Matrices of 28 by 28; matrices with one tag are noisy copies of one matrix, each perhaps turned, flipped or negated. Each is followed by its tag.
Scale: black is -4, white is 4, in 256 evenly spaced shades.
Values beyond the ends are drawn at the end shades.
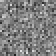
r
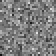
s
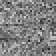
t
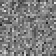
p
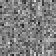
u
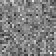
p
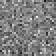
p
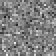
s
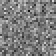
p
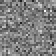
r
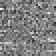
u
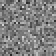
s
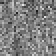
t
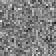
s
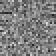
u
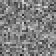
s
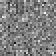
r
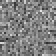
u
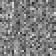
u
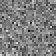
s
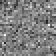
r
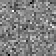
s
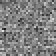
r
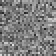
p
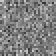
r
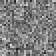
r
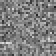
u
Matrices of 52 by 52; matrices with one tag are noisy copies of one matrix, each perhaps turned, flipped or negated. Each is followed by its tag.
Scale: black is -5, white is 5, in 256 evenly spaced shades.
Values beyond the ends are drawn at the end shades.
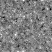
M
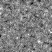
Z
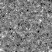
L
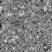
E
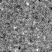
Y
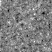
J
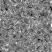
E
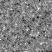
J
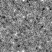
M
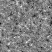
M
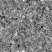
M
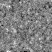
E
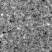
Y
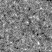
J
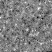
J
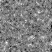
E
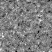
L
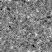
M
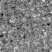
Y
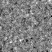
L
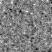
L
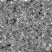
E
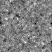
M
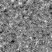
Z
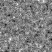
Z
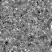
E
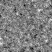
Z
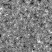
Z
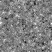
M
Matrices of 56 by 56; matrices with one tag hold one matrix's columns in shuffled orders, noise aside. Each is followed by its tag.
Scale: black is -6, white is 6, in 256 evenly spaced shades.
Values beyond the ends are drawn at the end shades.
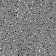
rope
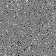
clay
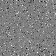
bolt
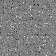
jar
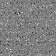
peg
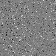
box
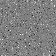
clay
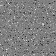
peg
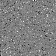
rope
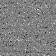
peg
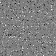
jar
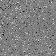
box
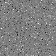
box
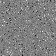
rope
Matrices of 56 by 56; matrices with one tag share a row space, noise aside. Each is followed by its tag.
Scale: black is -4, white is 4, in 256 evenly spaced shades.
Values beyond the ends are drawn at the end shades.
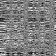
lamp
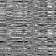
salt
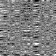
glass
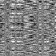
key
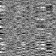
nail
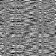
key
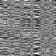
glass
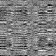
salt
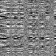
lamp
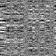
lamp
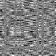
key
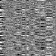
nail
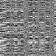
lamp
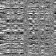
lamp
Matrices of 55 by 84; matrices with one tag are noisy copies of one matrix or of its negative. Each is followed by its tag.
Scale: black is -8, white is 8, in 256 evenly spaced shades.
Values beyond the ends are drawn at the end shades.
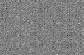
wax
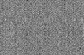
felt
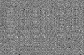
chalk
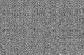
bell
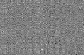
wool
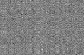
wool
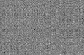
bell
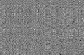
bell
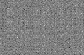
chalk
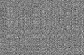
chalk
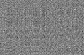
chalk
